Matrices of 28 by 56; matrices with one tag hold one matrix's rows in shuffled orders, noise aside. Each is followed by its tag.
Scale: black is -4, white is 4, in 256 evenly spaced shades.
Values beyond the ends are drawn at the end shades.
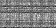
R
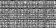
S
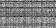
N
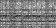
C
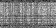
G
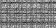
R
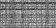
C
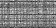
S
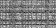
C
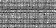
S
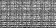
R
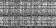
G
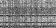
G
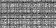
R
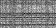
C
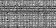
S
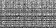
N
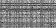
R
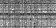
G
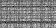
R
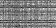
G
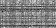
C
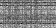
G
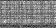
R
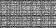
R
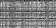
C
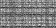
C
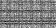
R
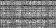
C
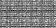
R
